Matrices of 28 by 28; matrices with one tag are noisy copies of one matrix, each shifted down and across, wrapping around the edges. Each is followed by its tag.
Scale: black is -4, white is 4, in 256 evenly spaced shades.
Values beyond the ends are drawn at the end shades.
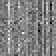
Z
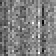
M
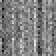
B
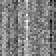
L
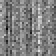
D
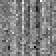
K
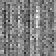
D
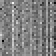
Z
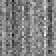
B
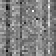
K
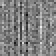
Z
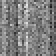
L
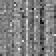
K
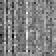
Z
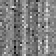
L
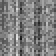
M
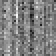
K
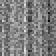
B
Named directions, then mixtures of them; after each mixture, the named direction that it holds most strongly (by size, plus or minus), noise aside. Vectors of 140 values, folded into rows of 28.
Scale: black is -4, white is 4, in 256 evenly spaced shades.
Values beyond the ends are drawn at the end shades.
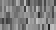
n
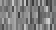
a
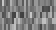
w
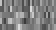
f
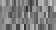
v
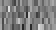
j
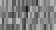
j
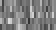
f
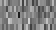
a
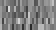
j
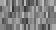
v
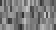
f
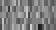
j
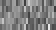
n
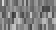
w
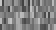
f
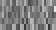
v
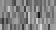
n
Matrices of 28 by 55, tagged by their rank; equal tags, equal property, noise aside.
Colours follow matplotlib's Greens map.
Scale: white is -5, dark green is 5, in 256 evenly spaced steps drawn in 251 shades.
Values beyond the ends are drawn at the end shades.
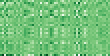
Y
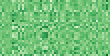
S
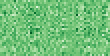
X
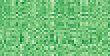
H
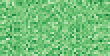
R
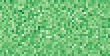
R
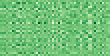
S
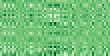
Y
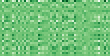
Y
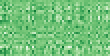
H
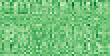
H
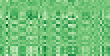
Y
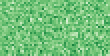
R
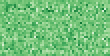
R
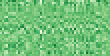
H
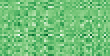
S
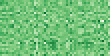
H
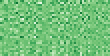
H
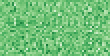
R
